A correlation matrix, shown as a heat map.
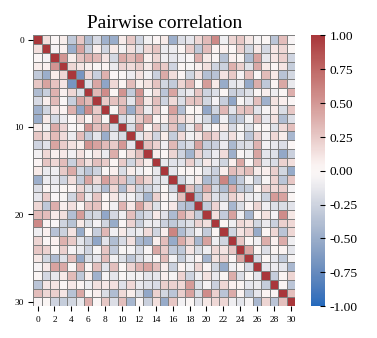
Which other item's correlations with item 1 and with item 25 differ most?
5
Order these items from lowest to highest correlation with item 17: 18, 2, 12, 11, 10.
10, 12, 2, 11, 18
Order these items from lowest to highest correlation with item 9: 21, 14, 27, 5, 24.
21, 24, 27, 14, 5
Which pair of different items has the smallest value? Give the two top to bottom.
4, 5
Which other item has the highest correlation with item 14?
24
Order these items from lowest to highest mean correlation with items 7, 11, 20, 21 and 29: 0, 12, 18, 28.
12, 28, 18, 0
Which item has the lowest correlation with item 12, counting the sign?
23
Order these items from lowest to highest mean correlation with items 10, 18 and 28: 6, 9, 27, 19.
27, 19, 9, 6
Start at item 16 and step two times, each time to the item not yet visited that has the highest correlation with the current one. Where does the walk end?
8
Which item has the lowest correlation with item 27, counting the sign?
7
